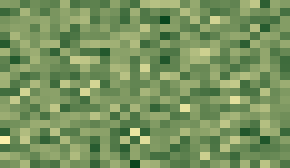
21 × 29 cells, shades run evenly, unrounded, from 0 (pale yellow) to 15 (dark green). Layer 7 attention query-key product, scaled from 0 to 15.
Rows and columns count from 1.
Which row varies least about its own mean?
16
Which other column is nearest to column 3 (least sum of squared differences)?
9
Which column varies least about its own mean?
28
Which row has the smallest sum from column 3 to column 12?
6
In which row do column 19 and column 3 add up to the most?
10
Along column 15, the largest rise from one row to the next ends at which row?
19
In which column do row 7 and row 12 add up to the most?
11
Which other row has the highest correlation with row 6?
17
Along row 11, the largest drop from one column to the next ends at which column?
7
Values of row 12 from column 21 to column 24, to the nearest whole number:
11 12 8 9
